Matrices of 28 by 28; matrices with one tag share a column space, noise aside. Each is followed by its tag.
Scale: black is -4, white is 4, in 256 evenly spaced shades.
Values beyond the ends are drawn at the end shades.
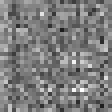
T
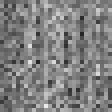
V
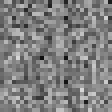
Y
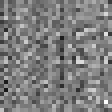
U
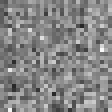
T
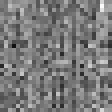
V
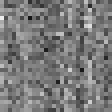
Y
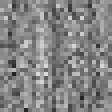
V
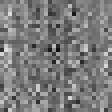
T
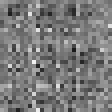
T
